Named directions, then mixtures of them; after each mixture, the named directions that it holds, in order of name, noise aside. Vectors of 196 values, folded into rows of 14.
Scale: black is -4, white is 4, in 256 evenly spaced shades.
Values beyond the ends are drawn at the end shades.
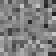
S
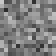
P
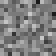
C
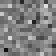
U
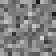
C.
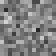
C, P.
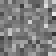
S.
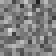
C, S.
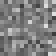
S.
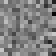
C, S.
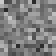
P.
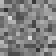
P, U.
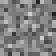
C.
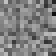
C, S.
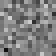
C, U.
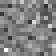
U.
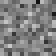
C.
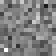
P, U.
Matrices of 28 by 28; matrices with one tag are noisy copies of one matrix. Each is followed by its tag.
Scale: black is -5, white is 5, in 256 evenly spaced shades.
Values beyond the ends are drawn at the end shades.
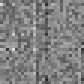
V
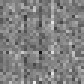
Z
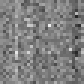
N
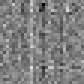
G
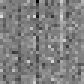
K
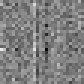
V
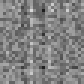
G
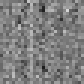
G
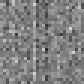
V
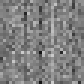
Z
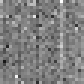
K
